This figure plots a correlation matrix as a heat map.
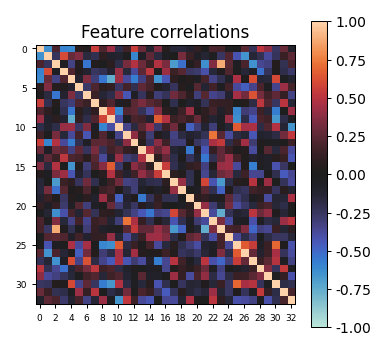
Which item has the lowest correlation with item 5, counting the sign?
26
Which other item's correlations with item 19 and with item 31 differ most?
13
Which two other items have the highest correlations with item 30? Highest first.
25, 4
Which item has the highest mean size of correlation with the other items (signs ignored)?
27
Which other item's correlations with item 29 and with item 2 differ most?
23
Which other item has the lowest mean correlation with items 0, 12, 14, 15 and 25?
1
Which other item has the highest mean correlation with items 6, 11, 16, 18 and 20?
9
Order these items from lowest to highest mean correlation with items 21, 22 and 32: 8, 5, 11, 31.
5, 31, 8, 11
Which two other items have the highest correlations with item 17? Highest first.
21, 27
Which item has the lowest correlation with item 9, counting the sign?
4
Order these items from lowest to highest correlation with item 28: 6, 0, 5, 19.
19, 5, 6, 0
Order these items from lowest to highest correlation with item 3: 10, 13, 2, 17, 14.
2, 17, 13, 10, 14
